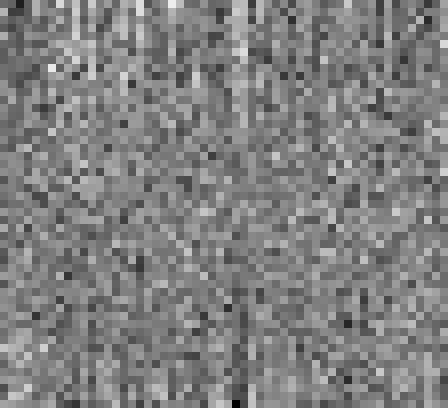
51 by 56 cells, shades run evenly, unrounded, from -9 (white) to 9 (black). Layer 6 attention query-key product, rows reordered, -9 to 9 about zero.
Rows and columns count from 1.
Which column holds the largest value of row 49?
31
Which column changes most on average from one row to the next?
8
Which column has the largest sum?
48
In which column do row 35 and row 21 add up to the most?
9
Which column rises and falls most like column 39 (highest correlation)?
49
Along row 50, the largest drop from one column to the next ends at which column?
32
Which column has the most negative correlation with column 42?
29
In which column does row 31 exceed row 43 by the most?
3
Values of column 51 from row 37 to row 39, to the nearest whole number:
0 -1 0
